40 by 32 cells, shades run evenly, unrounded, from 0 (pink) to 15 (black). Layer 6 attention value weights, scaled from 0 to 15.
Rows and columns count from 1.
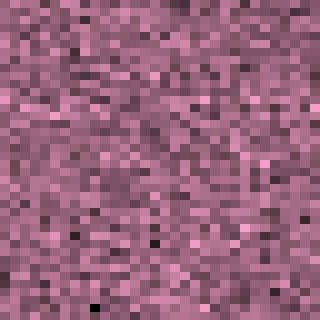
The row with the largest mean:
22
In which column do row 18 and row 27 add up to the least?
24
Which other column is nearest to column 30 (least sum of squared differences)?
4
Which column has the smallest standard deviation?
23
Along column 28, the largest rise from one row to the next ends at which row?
37
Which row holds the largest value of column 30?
2
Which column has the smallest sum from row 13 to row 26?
27
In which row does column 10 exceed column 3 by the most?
39
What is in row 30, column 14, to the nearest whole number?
7
